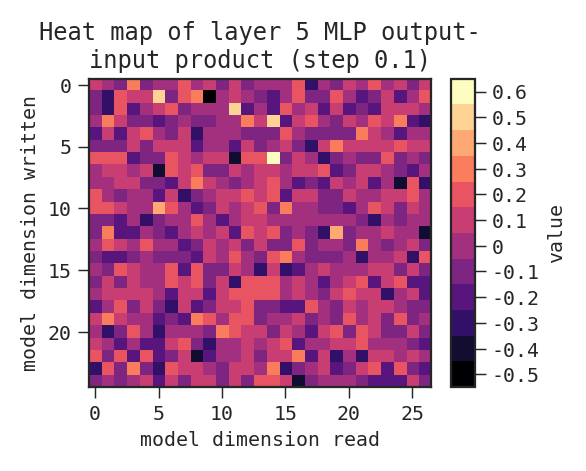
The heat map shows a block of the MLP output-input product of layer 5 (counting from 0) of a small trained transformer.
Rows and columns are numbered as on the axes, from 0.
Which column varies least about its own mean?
10
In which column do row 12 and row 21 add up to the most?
19
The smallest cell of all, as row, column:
1, 9
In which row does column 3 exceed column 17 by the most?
0
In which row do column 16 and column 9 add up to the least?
21
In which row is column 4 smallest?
11
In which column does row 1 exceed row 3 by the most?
5
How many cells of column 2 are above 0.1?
6
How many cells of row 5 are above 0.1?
2
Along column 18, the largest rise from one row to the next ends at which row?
7
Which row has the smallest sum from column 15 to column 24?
24
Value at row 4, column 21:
0.3
